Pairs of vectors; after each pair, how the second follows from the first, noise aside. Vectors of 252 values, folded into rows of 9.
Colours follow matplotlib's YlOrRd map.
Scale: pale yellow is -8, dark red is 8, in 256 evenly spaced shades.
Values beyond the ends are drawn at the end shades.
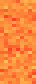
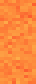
wrapped around, shrunk.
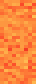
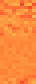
partly zeroed.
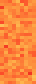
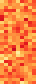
wrapped around, scaled up.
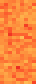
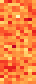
reversed, negated, scaled up.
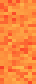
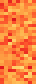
scaled up.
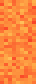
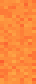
reversed, shrunk.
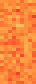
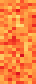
scaled up.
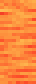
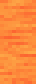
wrapped around, shrunk.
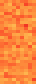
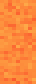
negated, shrunk.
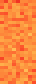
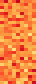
scaled up.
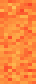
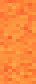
shrunk.
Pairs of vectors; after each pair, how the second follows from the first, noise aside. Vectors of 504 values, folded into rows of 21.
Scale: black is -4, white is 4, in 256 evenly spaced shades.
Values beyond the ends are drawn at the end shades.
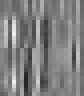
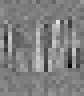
reversed, negated, partly zeroed.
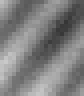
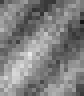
reversed, negated.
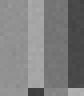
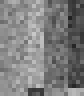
copied.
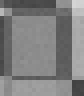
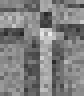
wrapped around.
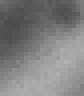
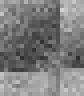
wrapped around, negated.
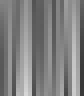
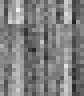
wrapped around.
